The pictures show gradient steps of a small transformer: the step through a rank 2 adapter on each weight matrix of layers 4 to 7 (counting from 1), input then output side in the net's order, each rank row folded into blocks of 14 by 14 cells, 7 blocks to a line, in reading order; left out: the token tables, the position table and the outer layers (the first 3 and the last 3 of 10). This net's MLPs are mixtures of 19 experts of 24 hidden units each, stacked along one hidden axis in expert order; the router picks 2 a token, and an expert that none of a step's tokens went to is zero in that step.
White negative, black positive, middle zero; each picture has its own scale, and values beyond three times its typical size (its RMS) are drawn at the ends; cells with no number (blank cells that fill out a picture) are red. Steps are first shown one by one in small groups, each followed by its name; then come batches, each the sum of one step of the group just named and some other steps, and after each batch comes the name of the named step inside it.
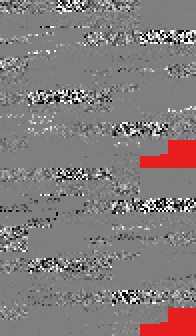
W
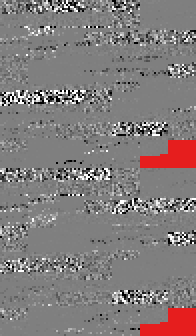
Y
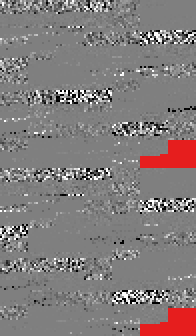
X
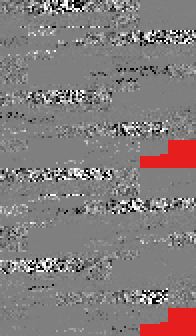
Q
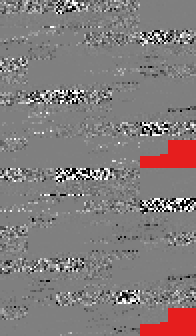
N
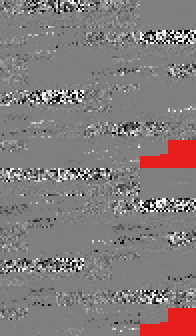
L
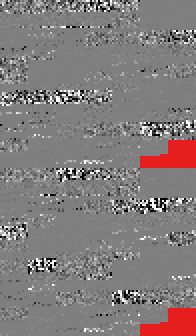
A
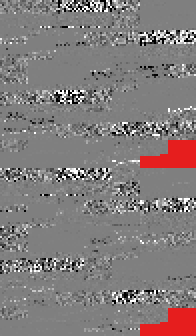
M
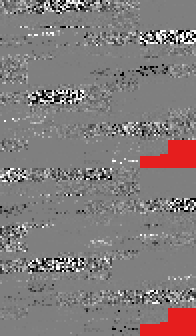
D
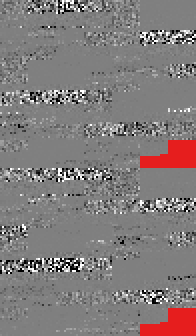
L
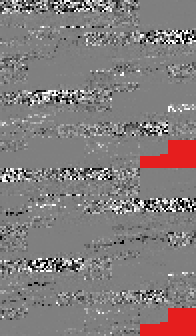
L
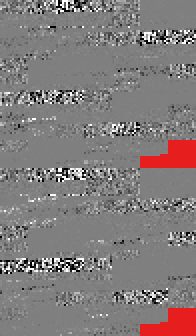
Q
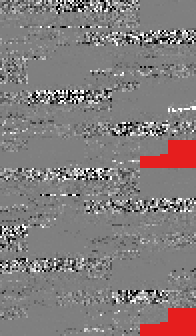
M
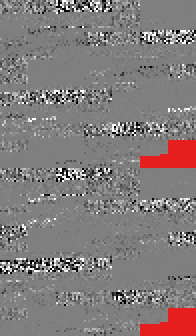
M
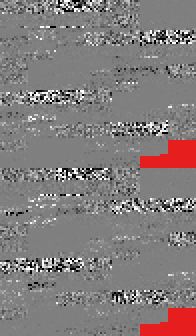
Q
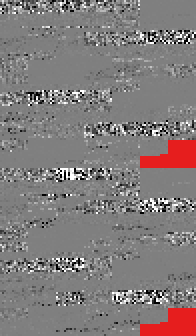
L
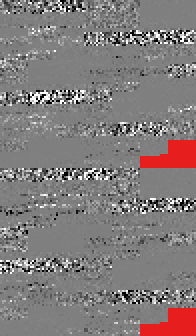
W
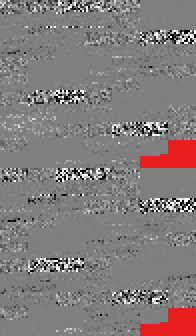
N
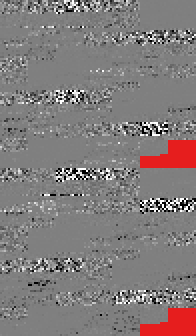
N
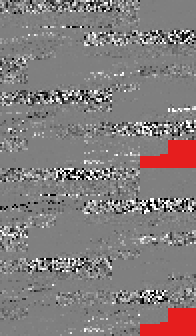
A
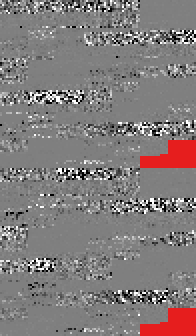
A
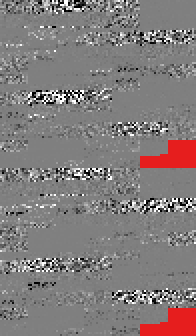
Q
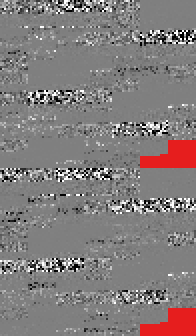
Q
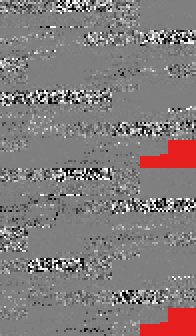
W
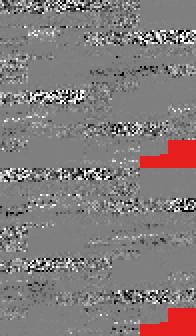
D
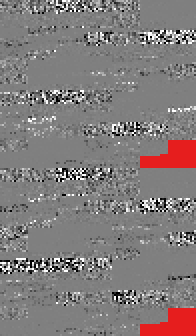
W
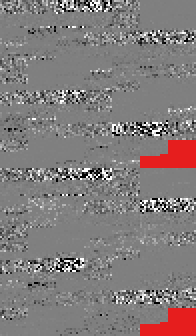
M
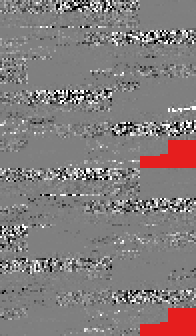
M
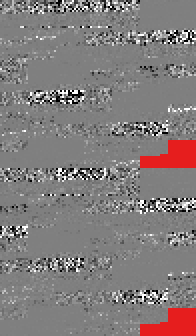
M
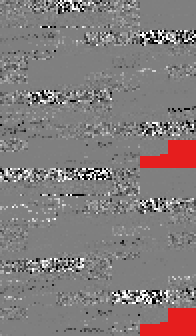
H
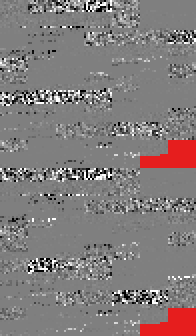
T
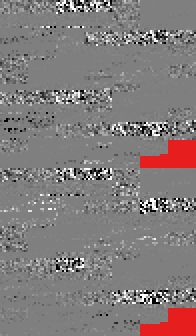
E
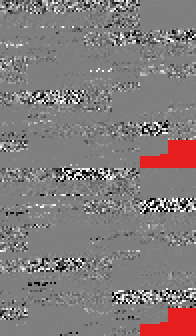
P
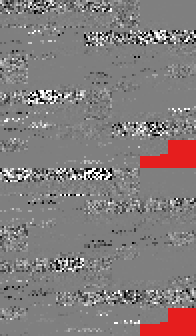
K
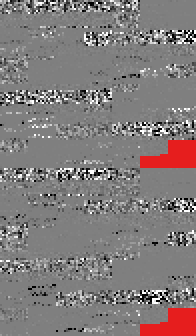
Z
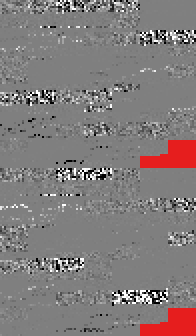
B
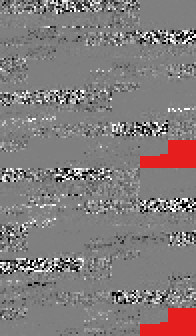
P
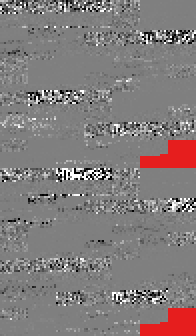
K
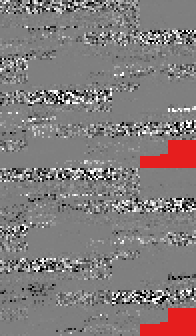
Z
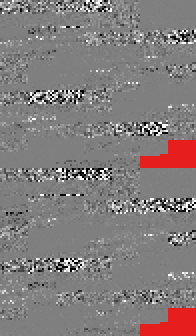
T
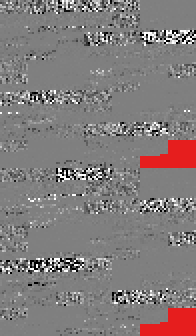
P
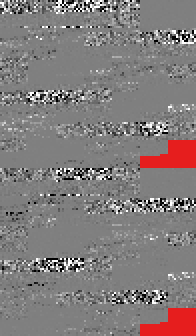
T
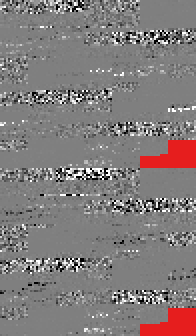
P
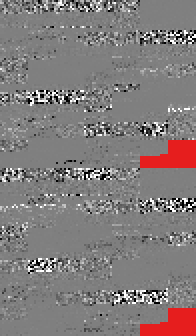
B
